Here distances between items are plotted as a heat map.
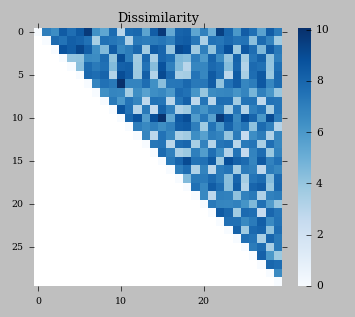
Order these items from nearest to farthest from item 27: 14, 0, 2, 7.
2, 0, 7, 14
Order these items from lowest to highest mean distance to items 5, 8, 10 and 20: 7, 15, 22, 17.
7, 17, 22, 15
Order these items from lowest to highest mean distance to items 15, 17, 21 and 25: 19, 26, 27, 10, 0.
19, 27, 26, 0, 10
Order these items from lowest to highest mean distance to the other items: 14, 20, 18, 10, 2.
14, 20, 18, 2, 10
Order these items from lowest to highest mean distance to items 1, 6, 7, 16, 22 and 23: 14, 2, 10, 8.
14, 8, 2, 10
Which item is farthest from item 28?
10
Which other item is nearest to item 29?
11
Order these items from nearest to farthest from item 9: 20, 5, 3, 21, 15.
5, 3, 20, 21, 15
